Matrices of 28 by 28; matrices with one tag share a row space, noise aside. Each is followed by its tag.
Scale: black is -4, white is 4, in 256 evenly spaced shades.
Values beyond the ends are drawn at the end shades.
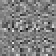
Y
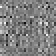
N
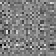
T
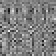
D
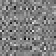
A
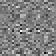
Y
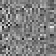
T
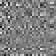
T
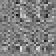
Y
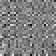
D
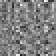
Y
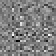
Y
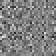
D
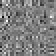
T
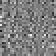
D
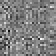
T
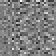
Y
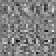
Y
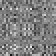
A
